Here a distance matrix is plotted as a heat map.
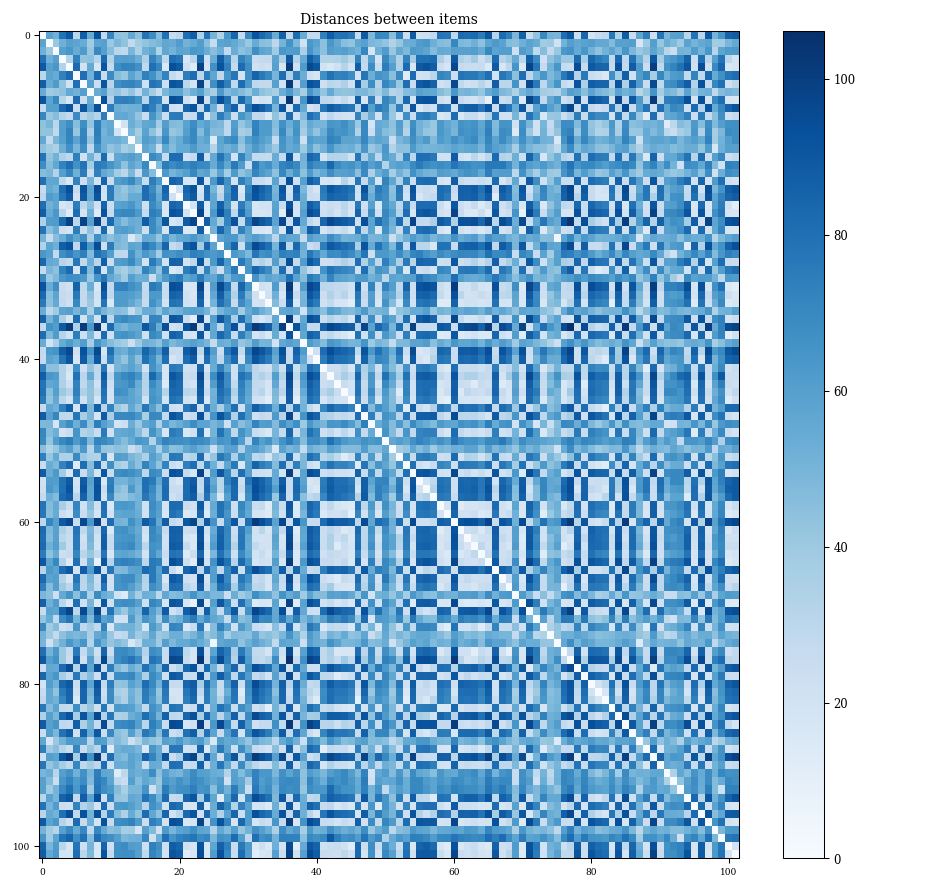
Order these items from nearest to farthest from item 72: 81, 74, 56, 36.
74, 81, 56, 36
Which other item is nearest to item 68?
76
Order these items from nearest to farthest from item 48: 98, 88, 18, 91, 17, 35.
91, 17, 98, 88, 18, 35
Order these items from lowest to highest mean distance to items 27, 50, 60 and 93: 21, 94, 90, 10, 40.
94, 40, 90, 10, 21
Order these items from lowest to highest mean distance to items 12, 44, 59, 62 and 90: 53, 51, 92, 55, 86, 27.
51, 92, 27, 53, 86, 55
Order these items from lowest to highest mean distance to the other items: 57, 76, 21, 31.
21, 76, 31, 57
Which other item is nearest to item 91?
11
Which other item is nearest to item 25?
75
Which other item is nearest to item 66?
20
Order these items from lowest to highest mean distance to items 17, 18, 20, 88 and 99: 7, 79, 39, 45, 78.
7, 45, 79, 78, 39
